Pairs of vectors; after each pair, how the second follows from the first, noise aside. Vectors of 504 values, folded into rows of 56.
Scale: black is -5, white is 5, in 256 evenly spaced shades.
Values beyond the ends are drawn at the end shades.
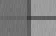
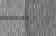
reversed, shrunk.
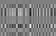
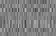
reversed, shrunk.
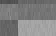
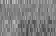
negated, partly zeroed.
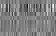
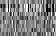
negated, scaled up.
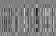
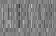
reversed, shrunk.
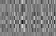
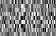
negated, scaled up.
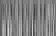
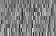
sign-scrambled.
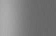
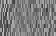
sign-scrambled.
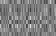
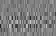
negated, partly zeroed.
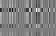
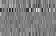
partly zeroed.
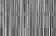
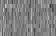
reversed, negated, partly zeroed.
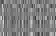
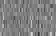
partly zeroed.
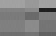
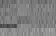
reversed, shrunk.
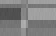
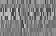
sign-scrambled.
